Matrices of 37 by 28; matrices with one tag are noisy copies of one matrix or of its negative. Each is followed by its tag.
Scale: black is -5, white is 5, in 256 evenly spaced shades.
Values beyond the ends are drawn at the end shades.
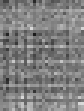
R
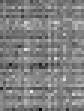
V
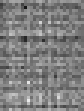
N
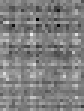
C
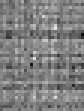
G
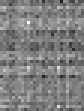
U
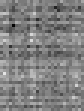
C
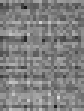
N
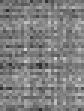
V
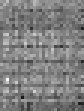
R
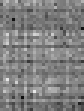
R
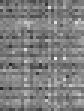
V
